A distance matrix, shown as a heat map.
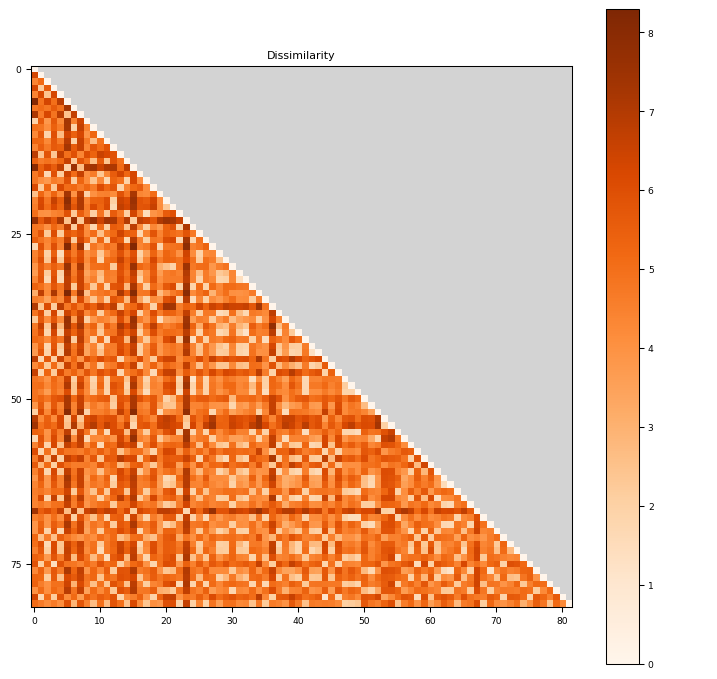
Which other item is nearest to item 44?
80
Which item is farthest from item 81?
23
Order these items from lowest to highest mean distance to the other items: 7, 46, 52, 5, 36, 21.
52, 46, 21, 36, 7, 5
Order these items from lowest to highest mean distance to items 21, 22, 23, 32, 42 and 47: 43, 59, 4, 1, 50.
43, 4, 59, 50, 1
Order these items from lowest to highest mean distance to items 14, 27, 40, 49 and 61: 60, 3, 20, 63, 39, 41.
41, 39, 63, 60, 20, 3
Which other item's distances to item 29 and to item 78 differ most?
59
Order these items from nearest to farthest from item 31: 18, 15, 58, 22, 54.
22, 58, 18, 54, 15
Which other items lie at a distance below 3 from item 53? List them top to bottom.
5, 7, 15, 23, 54, 67
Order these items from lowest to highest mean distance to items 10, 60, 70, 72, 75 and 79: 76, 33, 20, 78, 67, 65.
65, 76, 78, 33, 20, 67
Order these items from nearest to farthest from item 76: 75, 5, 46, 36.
75, 46, 36, 5
